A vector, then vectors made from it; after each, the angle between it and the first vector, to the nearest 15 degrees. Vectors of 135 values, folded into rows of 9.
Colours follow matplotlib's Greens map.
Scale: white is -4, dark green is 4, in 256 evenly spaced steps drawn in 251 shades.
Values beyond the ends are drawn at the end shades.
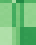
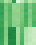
135 degrees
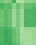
165 degrees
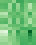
45 degrees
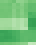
105 degrees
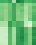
45 degrees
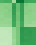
15 degrees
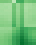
45 degrees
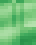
45 degrees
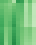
90 degrees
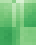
135 degrees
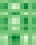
105 degrees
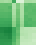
165 degrees
